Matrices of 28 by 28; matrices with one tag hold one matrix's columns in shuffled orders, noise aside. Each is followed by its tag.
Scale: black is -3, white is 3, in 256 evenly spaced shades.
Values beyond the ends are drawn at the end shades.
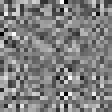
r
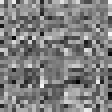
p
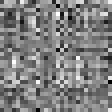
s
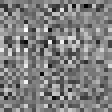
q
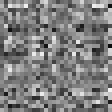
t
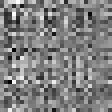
s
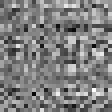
t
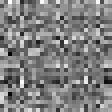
p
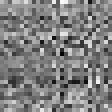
p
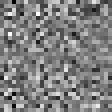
r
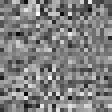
r
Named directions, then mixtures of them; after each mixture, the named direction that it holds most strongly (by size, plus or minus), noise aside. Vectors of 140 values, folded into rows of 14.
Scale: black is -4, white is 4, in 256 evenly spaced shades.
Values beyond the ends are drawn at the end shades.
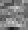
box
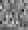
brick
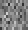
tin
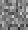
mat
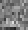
box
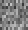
tin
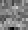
box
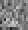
brick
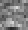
box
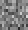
mat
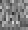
brick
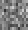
mat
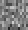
mat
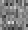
tin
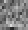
box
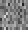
tin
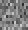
tin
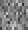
tin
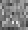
brick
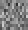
mat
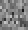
brick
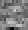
box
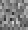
brick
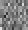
tin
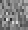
brick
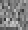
brick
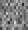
tin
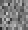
tin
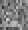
tin
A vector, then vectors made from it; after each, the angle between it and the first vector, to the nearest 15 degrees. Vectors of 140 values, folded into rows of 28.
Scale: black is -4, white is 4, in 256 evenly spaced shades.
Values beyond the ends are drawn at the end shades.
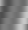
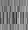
75 degrees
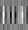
90 degrees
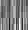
75 degrees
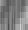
30 degrees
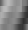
165 degrees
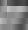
120 degrees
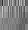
120 degrees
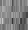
135 degrees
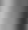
150 degrees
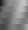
90 degrees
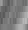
15 degrees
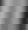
165 degrees
